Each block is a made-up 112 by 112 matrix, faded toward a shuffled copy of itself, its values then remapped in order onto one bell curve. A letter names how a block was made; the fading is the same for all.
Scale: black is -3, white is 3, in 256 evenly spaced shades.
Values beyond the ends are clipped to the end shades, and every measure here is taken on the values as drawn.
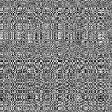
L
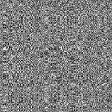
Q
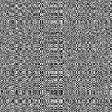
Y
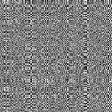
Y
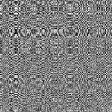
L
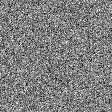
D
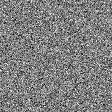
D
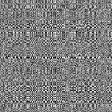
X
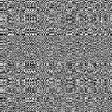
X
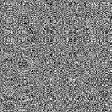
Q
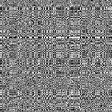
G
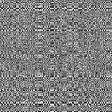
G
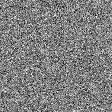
D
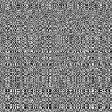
X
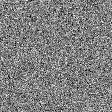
D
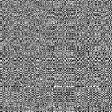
X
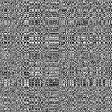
G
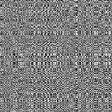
L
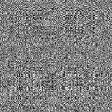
Q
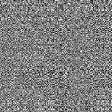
Q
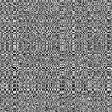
G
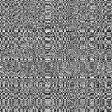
G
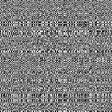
X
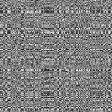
G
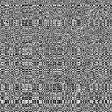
G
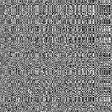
Y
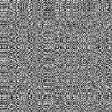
L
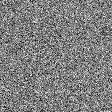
D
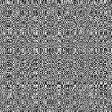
L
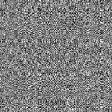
Q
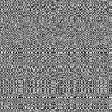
G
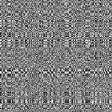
G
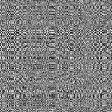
G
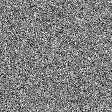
D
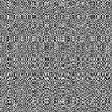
L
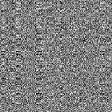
Q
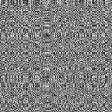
G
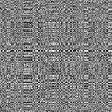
G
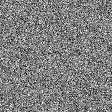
D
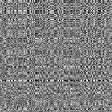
G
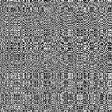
L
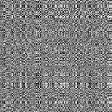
L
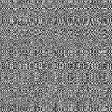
X
